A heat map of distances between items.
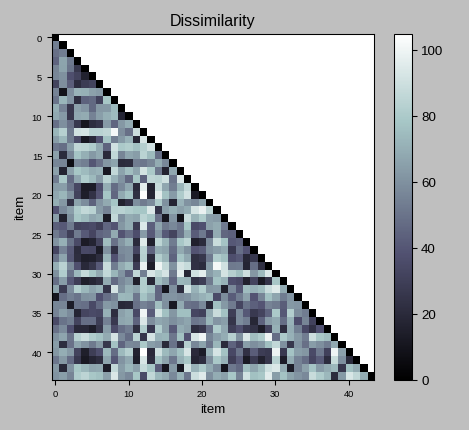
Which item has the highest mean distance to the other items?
12
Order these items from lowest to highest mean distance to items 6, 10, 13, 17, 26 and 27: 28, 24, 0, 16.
28, 24, 16, 0
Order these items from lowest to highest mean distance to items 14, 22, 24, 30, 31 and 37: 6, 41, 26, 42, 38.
6, 41, 26, 42, 38
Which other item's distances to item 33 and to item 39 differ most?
0
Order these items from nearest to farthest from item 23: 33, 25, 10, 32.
32, 25, 33, 10
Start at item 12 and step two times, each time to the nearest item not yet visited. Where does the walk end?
43
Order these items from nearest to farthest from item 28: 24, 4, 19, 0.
4, 19, 24, 0
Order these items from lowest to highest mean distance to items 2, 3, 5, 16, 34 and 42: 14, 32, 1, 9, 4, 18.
9, 4, 1, 32, 18, 14
